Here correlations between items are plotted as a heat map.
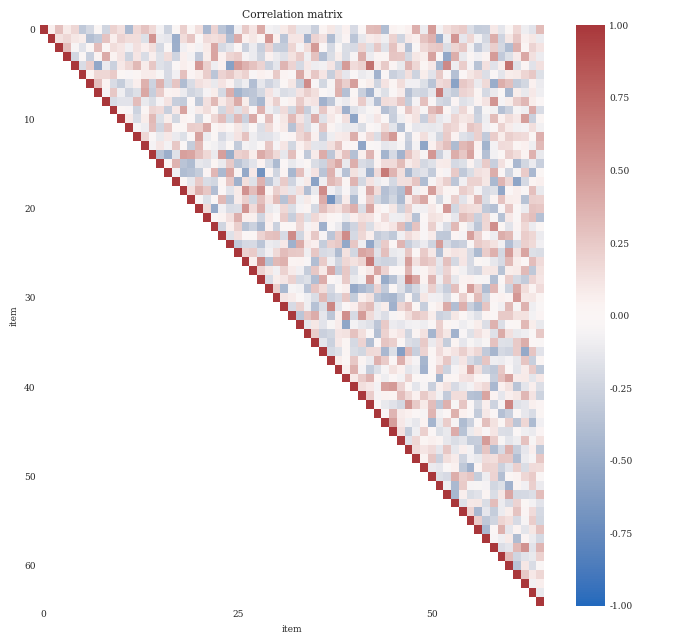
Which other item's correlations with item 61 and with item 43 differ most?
30
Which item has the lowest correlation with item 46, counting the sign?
36
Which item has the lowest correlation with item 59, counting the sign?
18
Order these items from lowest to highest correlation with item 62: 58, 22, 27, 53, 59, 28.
28, 59, 53, 22, 27, 58
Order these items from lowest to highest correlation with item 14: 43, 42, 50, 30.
43, 30, 42, 50
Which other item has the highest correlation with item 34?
6
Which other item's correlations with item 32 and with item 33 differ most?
39
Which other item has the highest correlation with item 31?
37
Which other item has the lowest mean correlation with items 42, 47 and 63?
16
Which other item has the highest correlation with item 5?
33
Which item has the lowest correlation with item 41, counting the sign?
13
